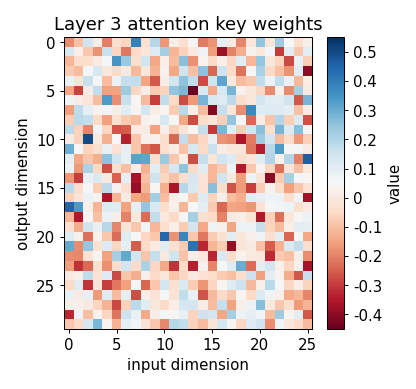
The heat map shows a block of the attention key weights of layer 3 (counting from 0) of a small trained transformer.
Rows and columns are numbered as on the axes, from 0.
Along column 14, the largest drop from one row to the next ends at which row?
4
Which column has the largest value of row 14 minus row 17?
16
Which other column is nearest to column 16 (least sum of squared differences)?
3
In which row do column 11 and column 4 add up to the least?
23
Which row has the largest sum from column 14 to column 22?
6
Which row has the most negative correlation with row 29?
1
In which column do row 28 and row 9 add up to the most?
22
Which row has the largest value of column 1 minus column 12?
17
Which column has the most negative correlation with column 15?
19
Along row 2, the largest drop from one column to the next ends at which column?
13
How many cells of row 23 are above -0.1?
16
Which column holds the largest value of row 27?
20
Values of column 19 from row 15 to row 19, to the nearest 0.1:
-0.3 0.1 -0.2 0 0.1
